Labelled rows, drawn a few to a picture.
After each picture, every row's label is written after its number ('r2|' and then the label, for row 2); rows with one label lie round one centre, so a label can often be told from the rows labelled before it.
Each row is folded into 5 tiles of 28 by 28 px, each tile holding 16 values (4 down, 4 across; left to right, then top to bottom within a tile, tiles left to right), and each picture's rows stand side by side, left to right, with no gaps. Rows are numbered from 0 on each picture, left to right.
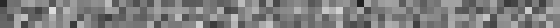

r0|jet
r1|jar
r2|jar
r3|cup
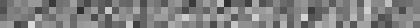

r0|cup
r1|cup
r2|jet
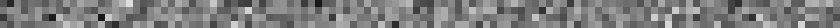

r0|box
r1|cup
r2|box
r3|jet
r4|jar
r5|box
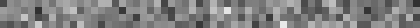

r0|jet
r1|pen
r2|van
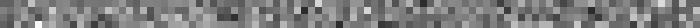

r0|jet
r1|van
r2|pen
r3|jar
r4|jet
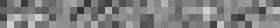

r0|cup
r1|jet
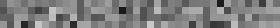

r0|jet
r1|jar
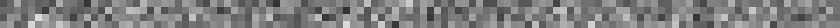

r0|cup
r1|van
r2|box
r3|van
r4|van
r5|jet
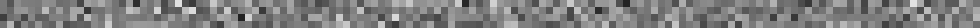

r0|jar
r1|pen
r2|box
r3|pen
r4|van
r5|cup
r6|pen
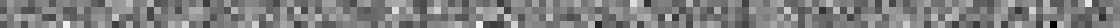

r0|box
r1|van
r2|van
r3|jar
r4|pen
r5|pen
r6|box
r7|jet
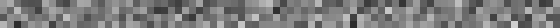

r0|van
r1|box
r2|cup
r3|cup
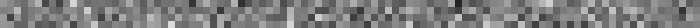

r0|pen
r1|cup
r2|cup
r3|box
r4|jet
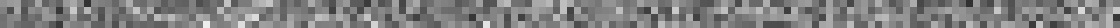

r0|pen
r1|box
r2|cup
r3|box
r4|van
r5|jar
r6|cup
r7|jar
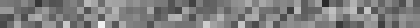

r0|box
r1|box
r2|pen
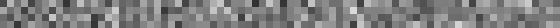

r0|van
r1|pen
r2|jet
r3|jet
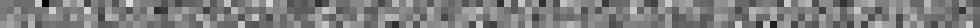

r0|pen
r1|box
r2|box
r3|jar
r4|pen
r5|jet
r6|jet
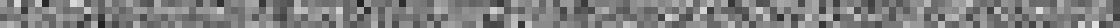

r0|pen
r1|jar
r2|jar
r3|jar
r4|box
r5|van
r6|box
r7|van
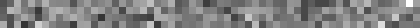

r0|jet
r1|van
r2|box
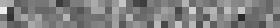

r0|van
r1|jet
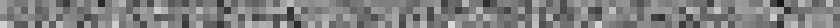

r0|van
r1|jar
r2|van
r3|van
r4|jet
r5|jar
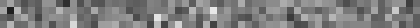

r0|van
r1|jet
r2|van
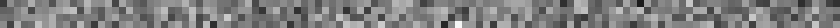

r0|jet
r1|jet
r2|box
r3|jet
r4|jar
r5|van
